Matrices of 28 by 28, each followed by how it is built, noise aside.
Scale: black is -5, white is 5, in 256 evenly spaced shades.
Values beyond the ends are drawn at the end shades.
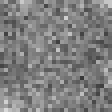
smooth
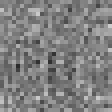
blocks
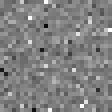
sparse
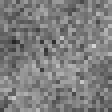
smooth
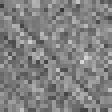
Toeplitz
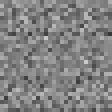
repeating columns
